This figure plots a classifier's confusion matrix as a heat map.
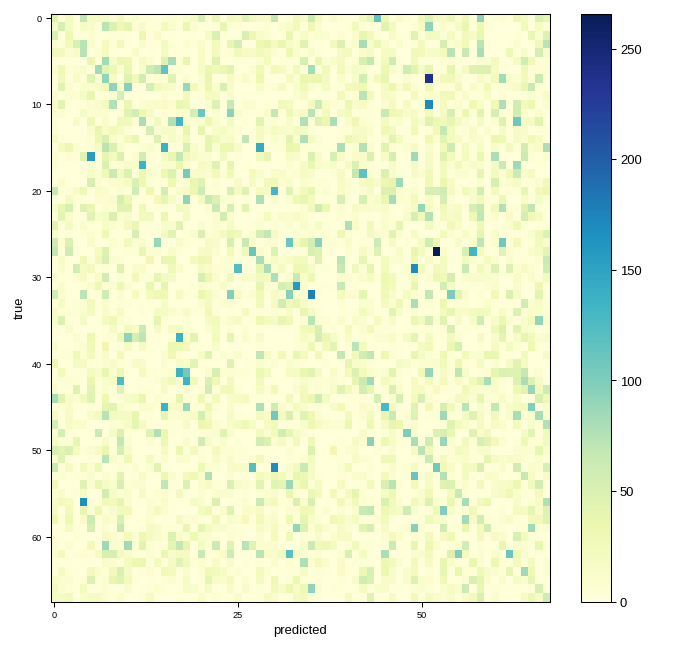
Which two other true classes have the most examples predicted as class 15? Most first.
45, 6
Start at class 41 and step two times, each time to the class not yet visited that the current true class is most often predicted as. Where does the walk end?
12
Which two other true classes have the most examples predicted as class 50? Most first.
22, 44
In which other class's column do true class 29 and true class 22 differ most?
49
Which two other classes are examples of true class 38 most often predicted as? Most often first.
41, 55
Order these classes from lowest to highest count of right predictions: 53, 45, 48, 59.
59, 53, 48, 45
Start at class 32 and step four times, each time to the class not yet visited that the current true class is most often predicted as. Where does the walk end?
4
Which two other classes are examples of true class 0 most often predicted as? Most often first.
44, 58
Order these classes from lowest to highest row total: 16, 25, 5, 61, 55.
55, 25, 5, 61, 16
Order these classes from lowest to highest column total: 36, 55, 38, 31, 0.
38, 31, 55, 36, 0
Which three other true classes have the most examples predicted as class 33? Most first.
31, 59, 30
